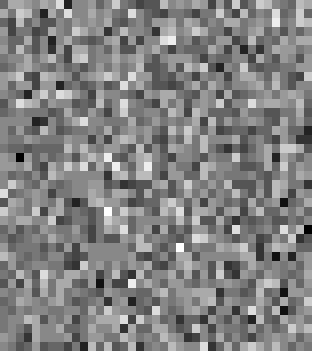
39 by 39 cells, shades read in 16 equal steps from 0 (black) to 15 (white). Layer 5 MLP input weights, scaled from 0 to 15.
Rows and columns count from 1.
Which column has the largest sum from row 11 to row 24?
36
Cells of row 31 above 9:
10
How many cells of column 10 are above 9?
5
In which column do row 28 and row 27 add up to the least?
33
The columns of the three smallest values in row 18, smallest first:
3, 35, 22
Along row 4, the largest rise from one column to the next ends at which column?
21
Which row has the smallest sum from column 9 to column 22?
34
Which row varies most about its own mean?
2
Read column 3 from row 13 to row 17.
8 8 9 7 6
